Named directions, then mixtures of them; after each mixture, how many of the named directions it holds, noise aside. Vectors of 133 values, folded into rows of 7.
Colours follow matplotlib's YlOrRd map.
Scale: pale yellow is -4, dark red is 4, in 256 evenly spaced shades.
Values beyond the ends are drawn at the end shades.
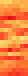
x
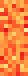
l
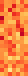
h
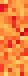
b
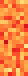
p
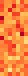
one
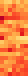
two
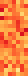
four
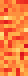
three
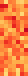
two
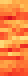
one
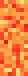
one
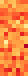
two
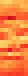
one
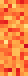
one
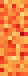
three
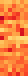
two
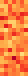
three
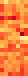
three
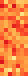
four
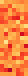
three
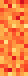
two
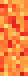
two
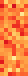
four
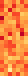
one
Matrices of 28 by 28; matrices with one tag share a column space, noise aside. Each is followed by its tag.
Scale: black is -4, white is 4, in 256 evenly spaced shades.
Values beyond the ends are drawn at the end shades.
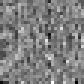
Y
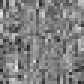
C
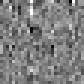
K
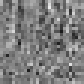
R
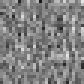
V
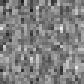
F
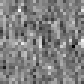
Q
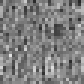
F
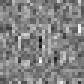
Y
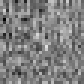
R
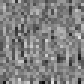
Y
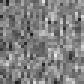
V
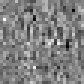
Q
